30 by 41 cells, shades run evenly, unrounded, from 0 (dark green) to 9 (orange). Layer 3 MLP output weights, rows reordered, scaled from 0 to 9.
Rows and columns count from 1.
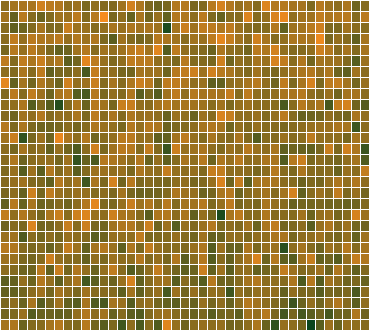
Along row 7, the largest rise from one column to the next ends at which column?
11
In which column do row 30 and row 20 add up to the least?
35
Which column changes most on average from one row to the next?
7
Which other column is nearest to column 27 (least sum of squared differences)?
13
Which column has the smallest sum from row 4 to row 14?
6
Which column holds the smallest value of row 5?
19
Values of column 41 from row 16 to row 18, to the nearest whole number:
7 5 4
